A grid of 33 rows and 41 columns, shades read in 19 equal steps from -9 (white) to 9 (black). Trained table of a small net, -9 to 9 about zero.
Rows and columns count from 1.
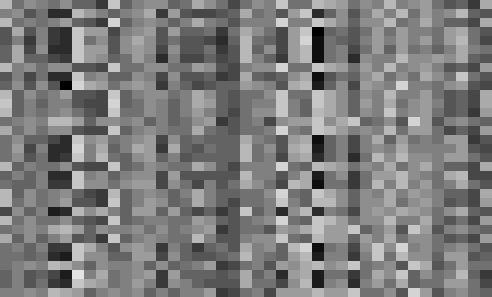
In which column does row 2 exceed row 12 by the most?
27
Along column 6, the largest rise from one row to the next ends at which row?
31
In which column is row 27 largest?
9
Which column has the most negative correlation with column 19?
40
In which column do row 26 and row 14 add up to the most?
19
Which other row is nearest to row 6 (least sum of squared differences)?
4
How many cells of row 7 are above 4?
5
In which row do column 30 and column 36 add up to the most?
32
